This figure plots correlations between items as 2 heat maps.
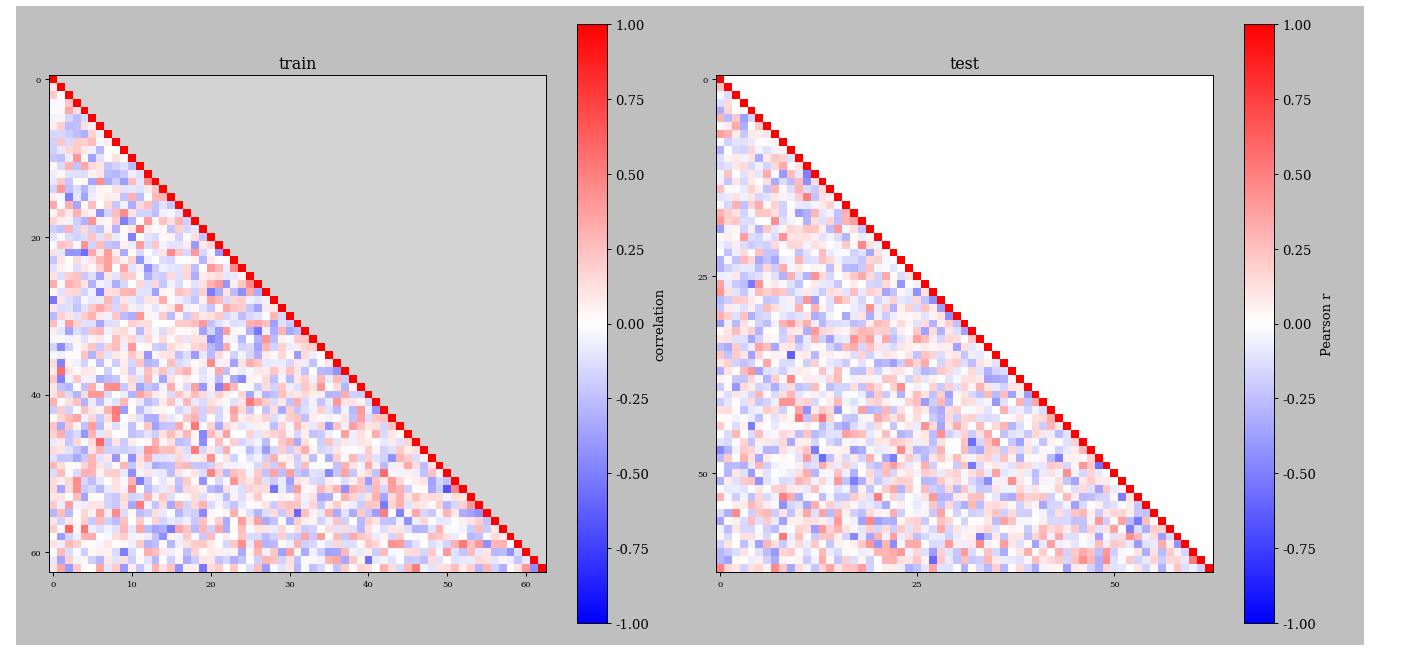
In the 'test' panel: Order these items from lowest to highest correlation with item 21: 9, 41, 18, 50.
41, 9, 50, 18
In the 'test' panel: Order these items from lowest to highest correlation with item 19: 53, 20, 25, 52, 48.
52, 53, 20, 25, 48
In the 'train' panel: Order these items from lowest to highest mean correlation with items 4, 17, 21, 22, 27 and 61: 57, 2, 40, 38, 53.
53, 40, 38, 2, 57
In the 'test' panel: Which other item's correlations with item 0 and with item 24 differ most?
62
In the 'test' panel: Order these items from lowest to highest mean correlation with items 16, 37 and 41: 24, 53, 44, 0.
44, 0, 53, 24
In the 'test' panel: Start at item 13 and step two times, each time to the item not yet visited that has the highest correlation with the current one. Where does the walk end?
10
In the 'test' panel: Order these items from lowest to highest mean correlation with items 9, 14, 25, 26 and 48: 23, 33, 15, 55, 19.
55, 23, 15, 19, 33
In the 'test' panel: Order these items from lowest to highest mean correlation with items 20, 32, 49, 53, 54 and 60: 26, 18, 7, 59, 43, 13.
59, 7, 26, 18, 13, 43
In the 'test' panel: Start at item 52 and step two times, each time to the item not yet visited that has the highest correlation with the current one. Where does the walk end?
8
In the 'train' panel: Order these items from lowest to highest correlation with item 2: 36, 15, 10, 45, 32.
15, 32, 45, 10, 36
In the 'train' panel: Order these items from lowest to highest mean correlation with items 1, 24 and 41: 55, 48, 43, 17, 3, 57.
48, 55, 3, 57, 43, 17
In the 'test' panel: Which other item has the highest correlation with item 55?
2
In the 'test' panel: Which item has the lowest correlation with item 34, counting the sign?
51
